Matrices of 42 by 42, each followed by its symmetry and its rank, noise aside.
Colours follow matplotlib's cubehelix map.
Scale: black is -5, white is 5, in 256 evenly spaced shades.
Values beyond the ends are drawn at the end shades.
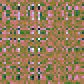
no symmetry, rank two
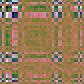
symmetric, rank one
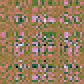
no symmetry, rank three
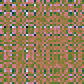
symmetric, rank one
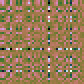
symmetric, rank one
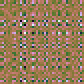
symmetric, rank one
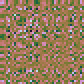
symmetric, rank three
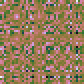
symmetric, rank three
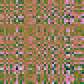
no symmetry, rank two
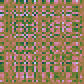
no symmetry, rank two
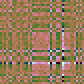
symmetric, rank one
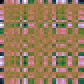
symmetric, rank one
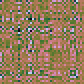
symmetric, rank three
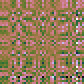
antisymmetric, rank two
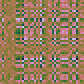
no symmetry, rank one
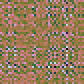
antisymmetric, rank two
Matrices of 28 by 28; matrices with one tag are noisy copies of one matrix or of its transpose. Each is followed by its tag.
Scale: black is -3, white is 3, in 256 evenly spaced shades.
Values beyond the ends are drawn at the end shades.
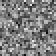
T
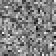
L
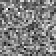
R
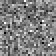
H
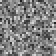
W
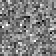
W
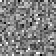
W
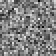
W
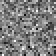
T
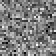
T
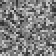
L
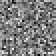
H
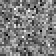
R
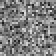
H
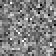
R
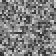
W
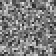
R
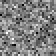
T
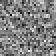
L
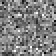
L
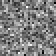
R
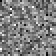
T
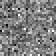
H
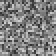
H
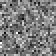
T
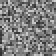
W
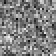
L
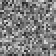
L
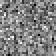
H
